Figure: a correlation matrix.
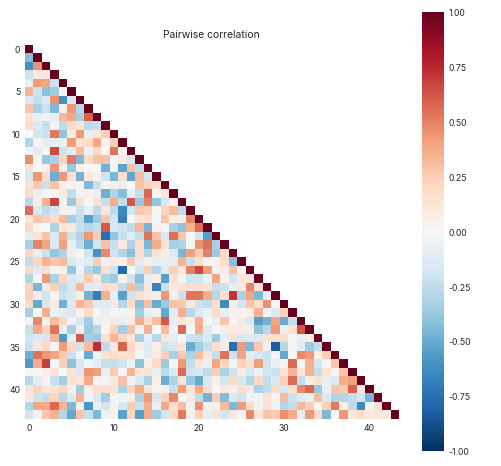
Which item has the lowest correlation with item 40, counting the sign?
41
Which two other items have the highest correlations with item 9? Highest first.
21, 24
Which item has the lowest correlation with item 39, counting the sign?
42
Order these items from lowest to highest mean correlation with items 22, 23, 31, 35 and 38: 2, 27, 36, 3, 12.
3, 12, 36, 27, 2
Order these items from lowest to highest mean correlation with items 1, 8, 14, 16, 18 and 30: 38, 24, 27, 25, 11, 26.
24, 11, 27, 26, 25, 38
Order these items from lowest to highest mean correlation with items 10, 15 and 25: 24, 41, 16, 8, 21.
24, 41, 21, 16, 8
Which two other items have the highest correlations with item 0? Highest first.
19, 13
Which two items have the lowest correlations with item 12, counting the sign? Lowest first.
15, 24
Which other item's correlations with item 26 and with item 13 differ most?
43
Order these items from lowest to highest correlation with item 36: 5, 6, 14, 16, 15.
5, 14, 6, 15, 16
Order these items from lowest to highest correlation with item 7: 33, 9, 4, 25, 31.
33, 9, 25, 4, 31
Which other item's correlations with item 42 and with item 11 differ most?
20
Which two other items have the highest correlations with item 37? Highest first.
2, 31
